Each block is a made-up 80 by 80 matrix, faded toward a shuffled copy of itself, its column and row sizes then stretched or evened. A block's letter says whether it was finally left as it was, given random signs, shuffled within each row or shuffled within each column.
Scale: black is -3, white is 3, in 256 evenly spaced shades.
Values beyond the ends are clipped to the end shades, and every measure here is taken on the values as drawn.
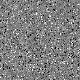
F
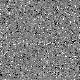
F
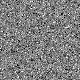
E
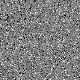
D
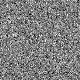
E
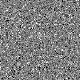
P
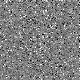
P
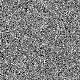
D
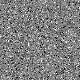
F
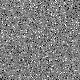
E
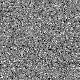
E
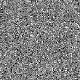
P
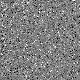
D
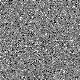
E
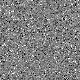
F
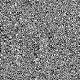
P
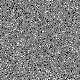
D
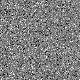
D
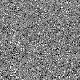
P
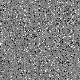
P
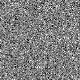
P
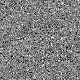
P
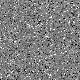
D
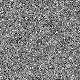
E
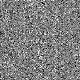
P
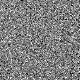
F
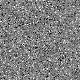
D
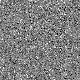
D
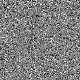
F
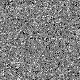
E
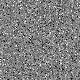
D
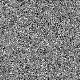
D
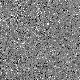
D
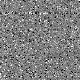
P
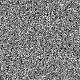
E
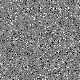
F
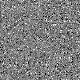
F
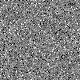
E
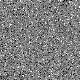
F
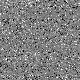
E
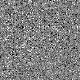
P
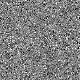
F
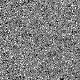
D
